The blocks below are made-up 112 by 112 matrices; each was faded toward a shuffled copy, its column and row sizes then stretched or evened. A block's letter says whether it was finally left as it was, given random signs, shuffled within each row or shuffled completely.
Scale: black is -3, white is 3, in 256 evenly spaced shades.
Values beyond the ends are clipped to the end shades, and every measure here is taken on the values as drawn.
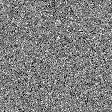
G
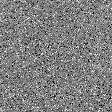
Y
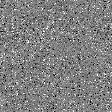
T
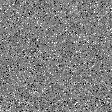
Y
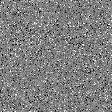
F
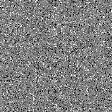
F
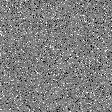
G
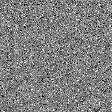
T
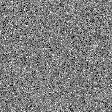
T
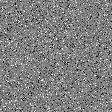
G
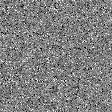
Y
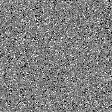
T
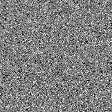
Y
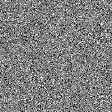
F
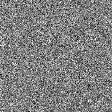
T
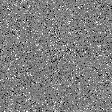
F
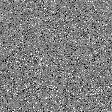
Y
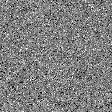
Y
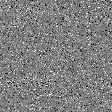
Y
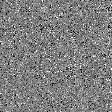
T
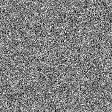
G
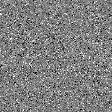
T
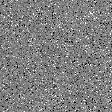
F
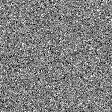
G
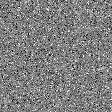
G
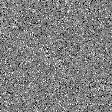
T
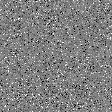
T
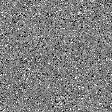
T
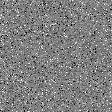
T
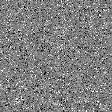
F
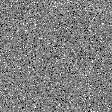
T
